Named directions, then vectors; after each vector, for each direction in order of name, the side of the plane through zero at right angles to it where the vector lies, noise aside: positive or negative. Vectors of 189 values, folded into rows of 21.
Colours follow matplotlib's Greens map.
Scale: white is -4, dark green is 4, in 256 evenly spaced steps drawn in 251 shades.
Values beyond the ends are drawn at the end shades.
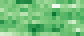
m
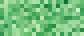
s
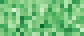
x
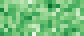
negative, positive, positive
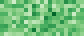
positive, positive, positive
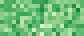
negative, negative, negative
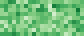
negative, negative, negative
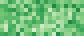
negative, negative, negative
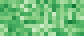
negative, negative, negative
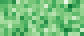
negative, negative, positive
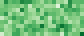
positive, negative, positive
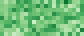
positive, positive, negative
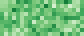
positive, positive, negative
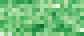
positive, negative, positive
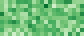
positive, positive, negative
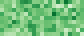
positive, positive, negative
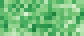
positive, positive, positive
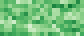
negative, negative, positive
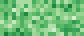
negative, negative, positive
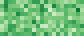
negative, negative, negative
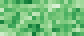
positive, negative, negative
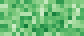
positive, positive, positive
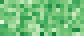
negative, positive, positive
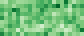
negative, positive, negative
